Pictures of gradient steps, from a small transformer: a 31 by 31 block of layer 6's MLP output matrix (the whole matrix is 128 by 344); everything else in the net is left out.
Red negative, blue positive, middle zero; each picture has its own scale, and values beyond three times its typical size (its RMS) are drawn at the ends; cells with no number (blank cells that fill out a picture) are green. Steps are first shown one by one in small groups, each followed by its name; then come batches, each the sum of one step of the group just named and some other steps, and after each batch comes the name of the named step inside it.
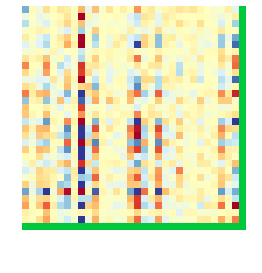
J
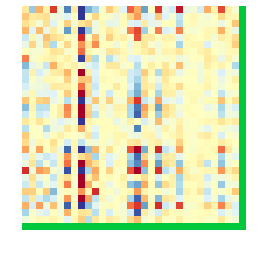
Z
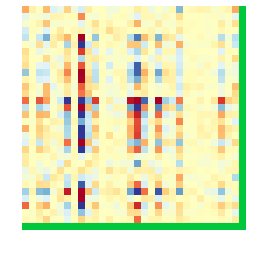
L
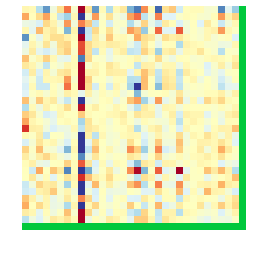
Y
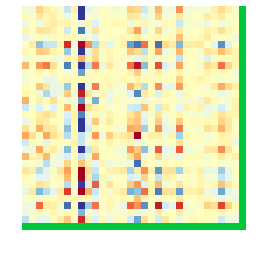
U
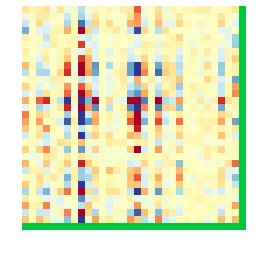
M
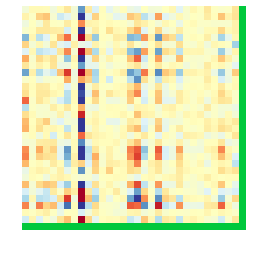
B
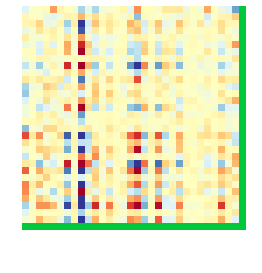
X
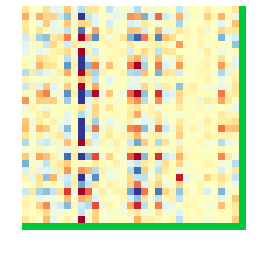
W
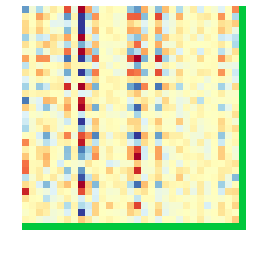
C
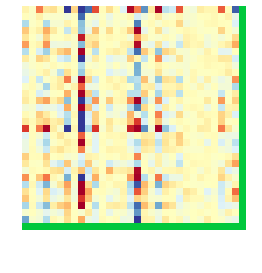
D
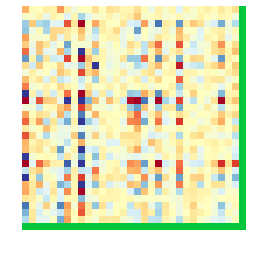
M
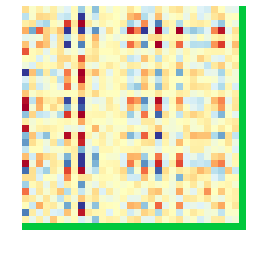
Y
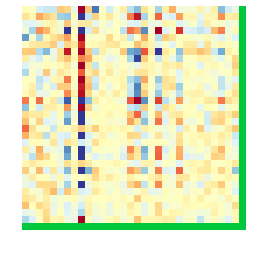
Y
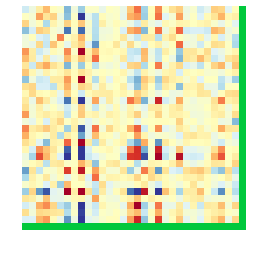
J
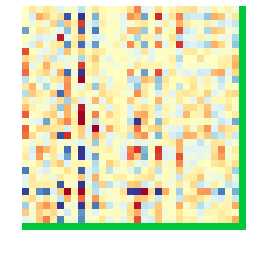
J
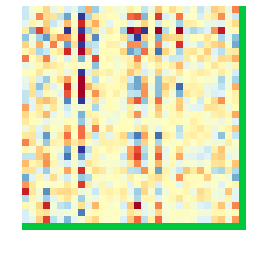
C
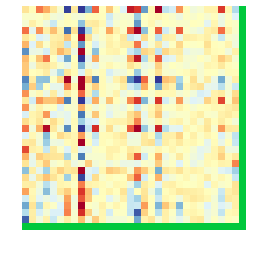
D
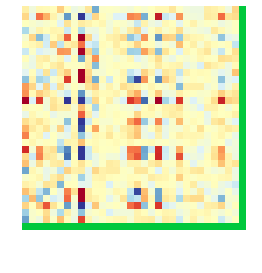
B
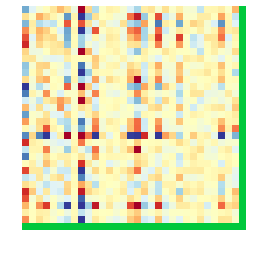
C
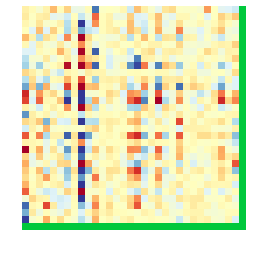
X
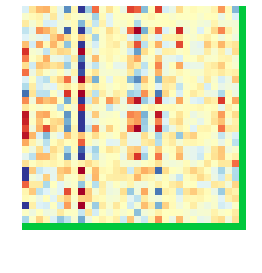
D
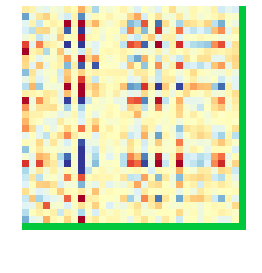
Y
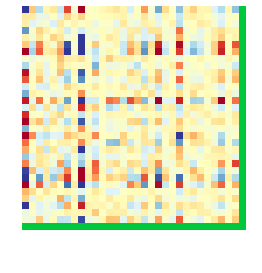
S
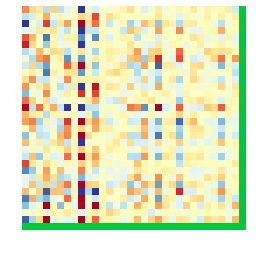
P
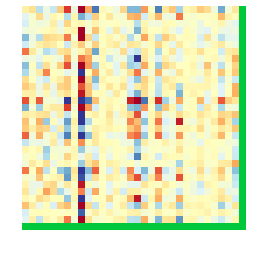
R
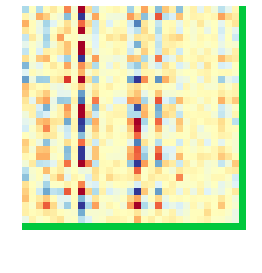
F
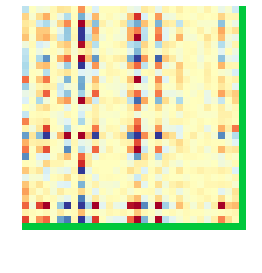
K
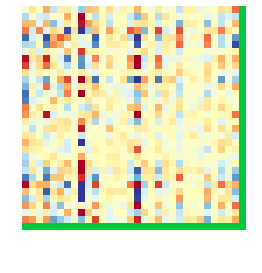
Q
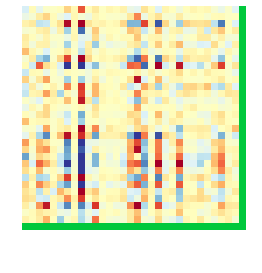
K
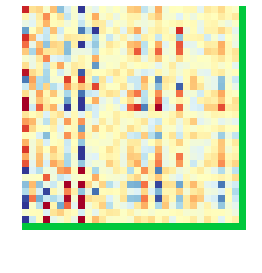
P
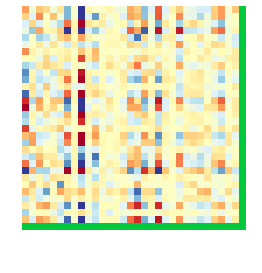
Q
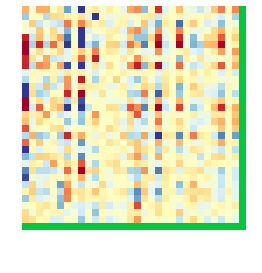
Q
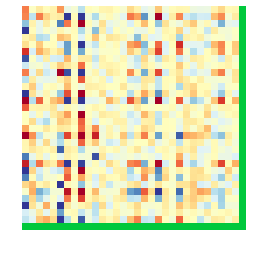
S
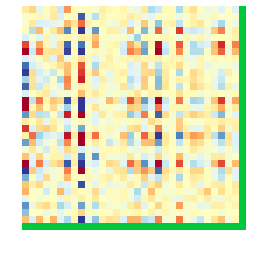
S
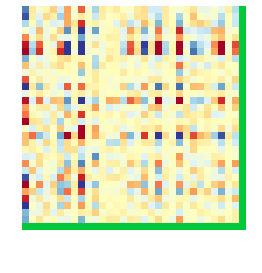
S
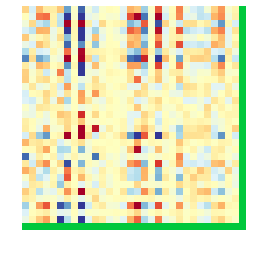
K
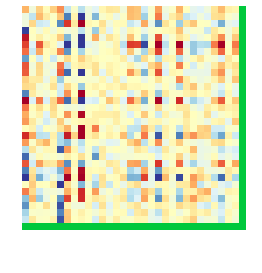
S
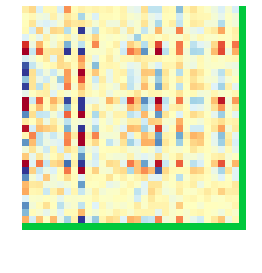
S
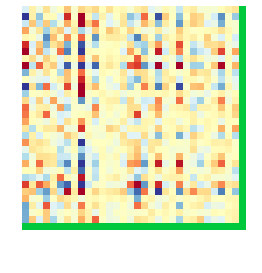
Q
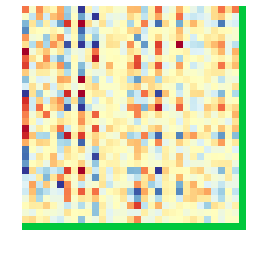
Q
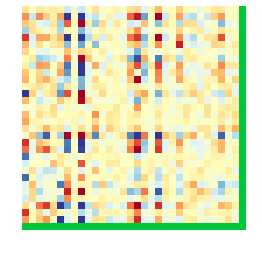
K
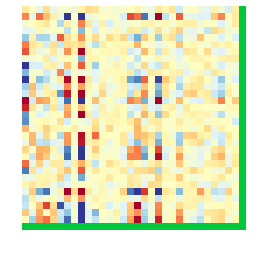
F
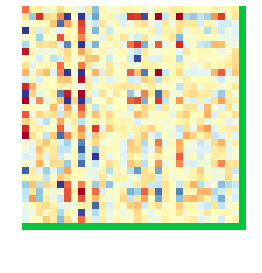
R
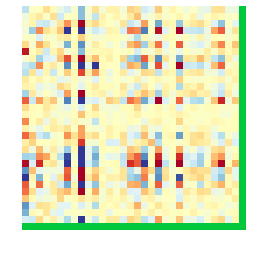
S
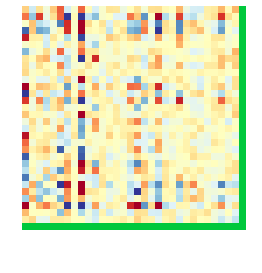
F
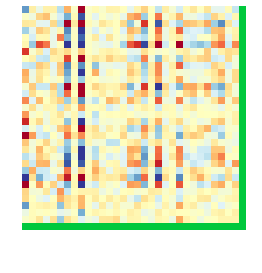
S
